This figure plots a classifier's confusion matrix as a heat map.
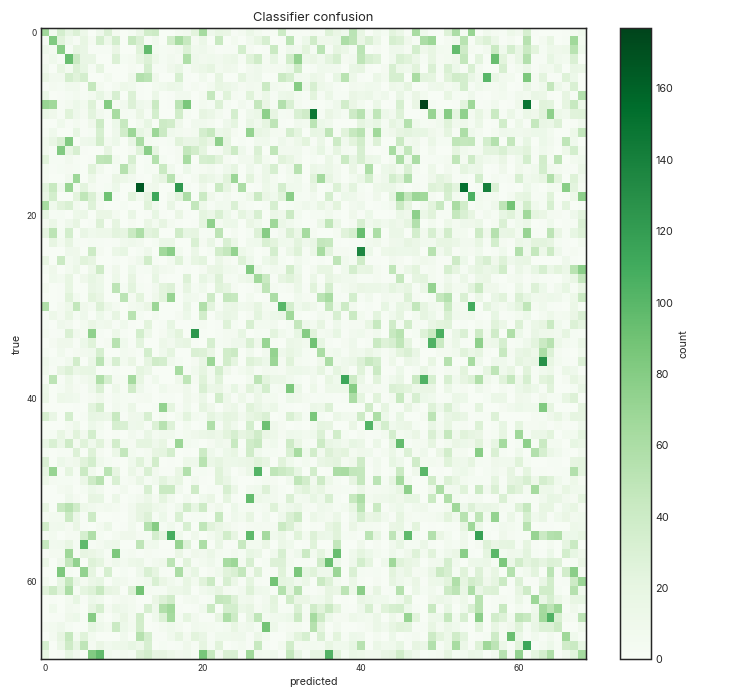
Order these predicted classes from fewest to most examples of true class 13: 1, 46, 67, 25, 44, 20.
1, 25, 20, 67, 46, 44
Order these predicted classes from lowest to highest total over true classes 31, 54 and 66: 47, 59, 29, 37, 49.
29, 47, 49, 37, 59
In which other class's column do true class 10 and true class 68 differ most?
36
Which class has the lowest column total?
43
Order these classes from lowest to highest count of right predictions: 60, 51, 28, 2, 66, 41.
60, 41, 28, 51, 66, 2
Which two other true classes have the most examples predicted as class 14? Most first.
18, 54
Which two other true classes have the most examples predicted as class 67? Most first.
59, 1
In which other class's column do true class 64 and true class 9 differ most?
34
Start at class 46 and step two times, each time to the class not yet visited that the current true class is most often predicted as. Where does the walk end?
16
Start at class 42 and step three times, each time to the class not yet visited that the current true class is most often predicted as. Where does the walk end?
45
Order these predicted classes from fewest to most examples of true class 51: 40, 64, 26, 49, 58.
64, 58, 49, 40, 26
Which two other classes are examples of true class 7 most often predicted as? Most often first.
68, 21
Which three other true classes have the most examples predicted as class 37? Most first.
57, 59, 48
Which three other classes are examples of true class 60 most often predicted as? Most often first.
29, 68, 52
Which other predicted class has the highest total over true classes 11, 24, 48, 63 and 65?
40
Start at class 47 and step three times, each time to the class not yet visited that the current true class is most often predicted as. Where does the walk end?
12
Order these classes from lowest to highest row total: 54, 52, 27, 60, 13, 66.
27, 54, 66, 52, 13, 60
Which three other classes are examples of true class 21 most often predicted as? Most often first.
29, 47, 36
